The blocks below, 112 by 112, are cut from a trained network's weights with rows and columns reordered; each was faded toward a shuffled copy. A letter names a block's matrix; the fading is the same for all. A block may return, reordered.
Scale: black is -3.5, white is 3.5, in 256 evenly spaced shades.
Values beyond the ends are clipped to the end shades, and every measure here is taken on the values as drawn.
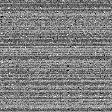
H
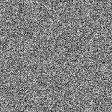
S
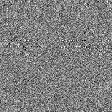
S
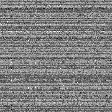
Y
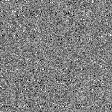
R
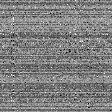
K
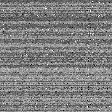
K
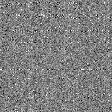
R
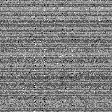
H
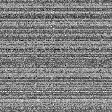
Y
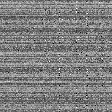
H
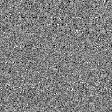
R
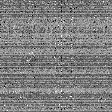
K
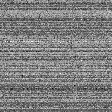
Y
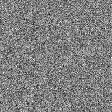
S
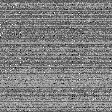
K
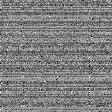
K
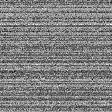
Y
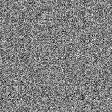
S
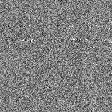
S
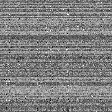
H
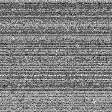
Y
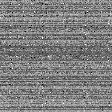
K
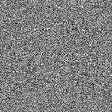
S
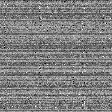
H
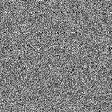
S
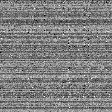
H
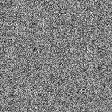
S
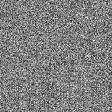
S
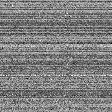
Y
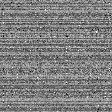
K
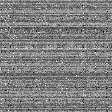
H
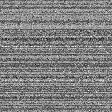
Y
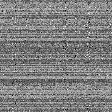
H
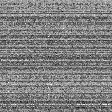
Y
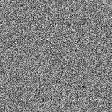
S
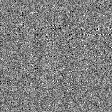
R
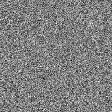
S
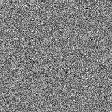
S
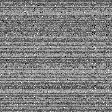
H
